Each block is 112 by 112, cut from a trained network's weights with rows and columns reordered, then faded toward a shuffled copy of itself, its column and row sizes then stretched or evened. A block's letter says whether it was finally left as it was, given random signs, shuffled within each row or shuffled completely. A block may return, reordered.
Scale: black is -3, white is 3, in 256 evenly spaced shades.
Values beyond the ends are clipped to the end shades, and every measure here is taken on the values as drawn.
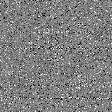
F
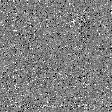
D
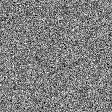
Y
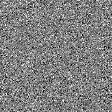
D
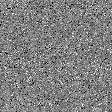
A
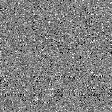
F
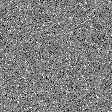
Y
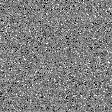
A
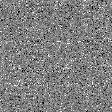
D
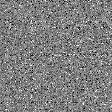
D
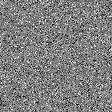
Y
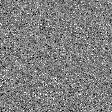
A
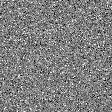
Y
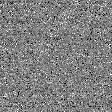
A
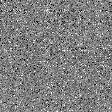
D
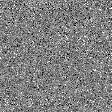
D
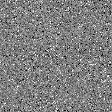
D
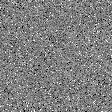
Y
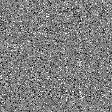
D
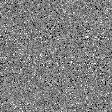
D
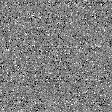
A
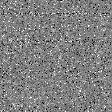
D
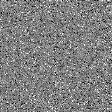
D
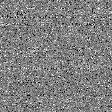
A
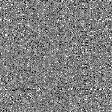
F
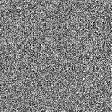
F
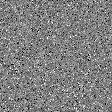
Y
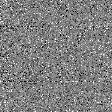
D
